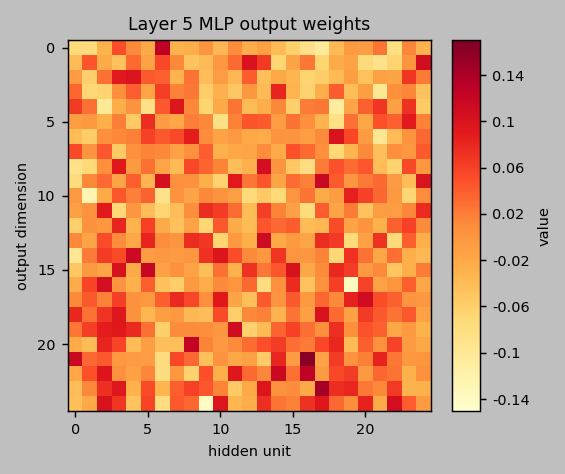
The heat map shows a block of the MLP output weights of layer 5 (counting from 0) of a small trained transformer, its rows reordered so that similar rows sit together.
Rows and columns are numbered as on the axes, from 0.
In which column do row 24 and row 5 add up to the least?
9
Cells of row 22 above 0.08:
4
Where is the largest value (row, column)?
21, 16
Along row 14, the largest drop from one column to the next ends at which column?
5
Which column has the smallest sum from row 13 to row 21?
6
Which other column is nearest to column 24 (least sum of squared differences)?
12
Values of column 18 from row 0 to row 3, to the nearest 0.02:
-0.04 -0.02 -0.04 0.04
